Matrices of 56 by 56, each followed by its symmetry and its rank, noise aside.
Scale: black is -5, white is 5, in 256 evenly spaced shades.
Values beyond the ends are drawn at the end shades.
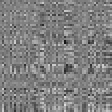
no symmetry, rank three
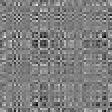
symmetric, rank three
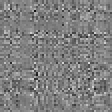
no symmetry, rank four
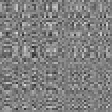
no symmetry, rank three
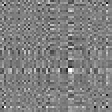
symmetric, rank three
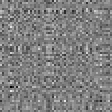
no symmetry, rank four
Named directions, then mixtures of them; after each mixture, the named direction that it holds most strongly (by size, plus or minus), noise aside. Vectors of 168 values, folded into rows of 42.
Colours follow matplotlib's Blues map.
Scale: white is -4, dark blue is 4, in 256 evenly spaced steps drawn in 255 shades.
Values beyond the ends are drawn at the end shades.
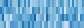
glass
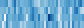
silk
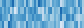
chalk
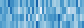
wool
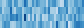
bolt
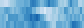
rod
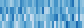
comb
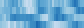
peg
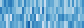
glass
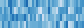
bolt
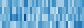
bolt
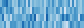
glass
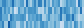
chalk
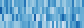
glass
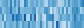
bolt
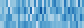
wool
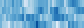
peg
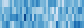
bolt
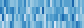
comb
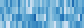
glass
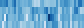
silk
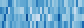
silk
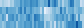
rod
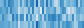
wool
